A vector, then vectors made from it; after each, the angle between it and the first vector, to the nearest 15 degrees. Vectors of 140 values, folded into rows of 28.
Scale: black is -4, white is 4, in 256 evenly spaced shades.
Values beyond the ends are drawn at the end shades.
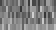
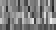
120 degrees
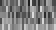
15 degrees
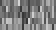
45 degrees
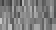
75 degrees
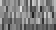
165 degrees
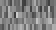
105 degrees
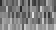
15 degrees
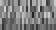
150 degrees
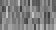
45 degrees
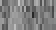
105 degrees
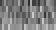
15 degrees
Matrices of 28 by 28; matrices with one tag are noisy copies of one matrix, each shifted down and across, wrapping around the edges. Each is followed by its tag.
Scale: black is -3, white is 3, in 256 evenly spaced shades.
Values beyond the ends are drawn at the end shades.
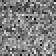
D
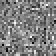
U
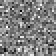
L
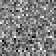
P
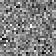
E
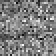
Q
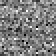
D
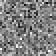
E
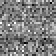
Q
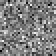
P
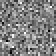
U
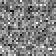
Q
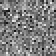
U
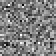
L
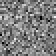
L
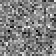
P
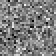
P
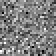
L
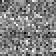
Q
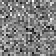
E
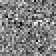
L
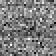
D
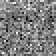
Q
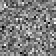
L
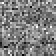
Q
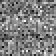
Q
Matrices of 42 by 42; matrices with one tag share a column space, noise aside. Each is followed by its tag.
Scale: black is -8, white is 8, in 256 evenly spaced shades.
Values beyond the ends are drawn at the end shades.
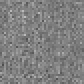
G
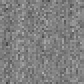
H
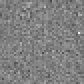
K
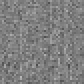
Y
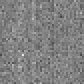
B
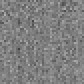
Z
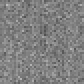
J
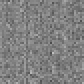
G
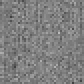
G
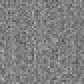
H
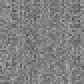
Y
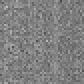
K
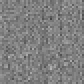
Y
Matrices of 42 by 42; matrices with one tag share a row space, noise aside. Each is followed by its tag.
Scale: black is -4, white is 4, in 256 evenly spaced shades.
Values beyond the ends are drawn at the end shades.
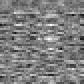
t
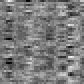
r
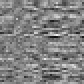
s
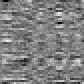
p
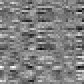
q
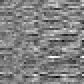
s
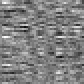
p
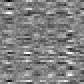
r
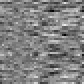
s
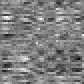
p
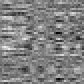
p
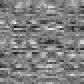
t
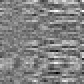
s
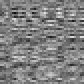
t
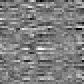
q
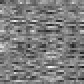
t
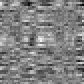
q
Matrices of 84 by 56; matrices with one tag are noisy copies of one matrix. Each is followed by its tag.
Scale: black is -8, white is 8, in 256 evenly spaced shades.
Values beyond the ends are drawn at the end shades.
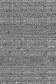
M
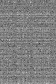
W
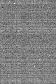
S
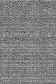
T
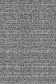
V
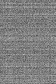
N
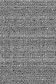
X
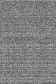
T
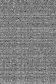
W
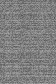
V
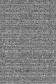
V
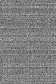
N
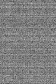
N
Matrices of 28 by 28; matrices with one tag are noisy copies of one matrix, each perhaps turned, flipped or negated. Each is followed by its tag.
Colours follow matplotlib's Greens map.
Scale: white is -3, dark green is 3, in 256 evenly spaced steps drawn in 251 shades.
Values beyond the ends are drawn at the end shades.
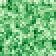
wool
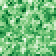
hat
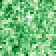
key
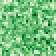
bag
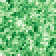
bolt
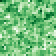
key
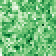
key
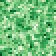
bolt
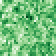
key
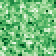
hat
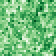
key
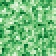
hat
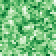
bolt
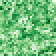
bolt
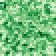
bag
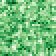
wool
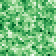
hat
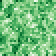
key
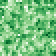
wool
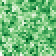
key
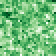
key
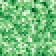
hat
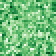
bag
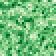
bolt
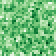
bag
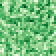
bag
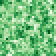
bolt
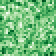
bag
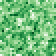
bolt
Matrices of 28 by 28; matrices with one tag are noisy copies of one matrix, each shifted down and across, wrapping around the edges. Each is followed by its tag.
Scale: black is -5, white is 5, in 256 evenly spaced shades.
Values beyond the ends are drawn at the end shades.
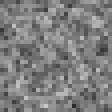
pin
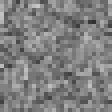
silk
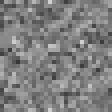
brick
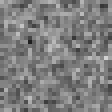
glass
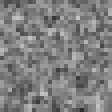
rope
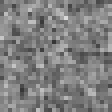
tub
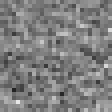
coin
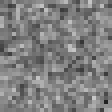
tub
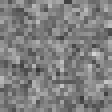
silk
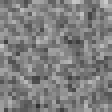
tub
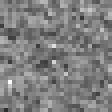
coin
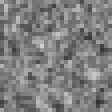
pin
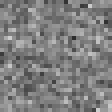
coin
